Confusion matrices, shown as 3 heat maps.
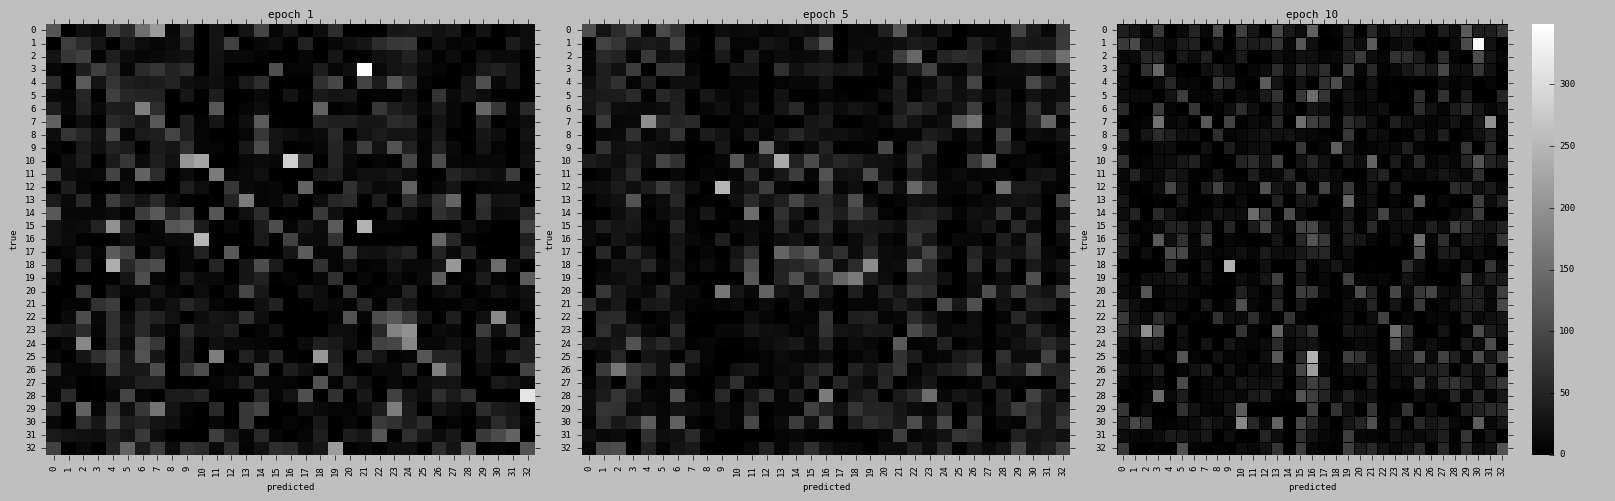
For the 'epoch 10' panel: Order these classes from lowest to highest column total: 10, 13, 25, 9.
9, 10, 25, 13
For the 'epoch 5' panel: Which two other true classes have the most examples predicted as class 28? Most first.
12, 8
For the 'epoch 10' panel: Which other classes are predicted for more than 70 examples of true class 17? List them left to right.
4, 5, 25
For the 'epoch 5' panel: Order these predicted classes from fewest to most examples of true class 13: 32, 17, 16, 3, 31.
31, 17, 16, 32, 3
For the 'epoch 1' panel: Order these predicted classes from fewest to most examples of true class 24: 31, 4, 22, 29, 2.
31, 29, 4, 22, 2
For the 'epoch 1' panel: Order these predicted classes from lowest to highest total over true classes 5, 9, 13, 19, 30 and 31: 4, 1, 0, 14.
1, 0, 14, 4
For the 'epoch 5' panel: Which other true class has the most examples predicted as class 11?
14
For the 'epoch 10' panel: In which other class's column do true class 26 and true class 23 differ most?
2
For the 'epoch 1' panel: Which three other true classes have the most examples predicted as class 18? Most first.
25, 6, 27
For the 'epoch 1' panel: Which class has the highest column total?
4
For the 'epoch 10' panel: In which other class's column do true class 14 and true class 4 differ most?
11
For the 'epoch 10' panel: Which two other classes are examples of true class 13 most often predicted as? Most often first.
19, 25
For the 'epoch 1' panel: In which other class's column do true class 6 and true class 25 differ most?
29
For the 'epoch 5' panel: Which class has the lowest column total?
8
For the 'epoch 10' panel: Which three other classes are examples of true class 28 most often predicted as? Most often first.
3, 15, 16
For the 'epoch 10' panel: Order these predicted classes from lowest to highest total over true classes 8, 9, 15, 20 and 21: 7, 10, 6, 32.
6, 7, 10, 32
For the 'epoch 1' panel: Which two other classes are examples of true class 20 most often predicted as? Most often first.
13, 2
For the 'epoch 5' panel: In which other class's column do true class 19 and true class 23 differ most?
18
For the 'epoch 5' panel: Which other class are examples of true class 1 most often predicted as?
16
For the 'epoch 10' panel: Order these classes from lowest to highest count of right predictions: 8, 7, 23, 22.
8, 22, 7, 23
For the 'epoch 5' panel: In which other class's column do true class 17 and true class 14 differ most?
15
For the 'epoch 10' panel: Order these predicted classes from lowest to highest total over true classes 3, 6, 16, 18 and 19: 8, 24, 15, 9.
8, 24, 15, 9
